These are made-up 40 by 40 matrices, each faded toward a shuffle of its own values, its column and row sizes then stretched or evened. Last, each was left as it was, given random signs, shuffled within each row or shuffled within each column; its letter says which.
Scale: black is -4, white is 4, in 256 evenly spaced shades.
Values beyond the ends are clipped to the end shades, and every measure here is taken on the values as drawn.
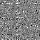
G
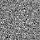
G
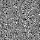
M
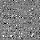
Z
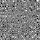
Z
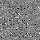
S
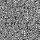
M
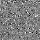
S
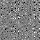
Z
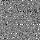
S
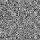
Z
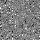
M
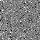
M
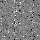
M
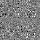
Z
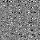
G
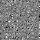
G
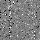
M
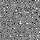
S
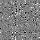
G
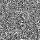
G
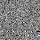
S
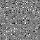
Z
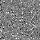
M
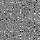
G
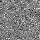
S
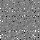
G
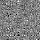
Z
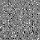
Z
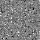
M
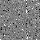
M
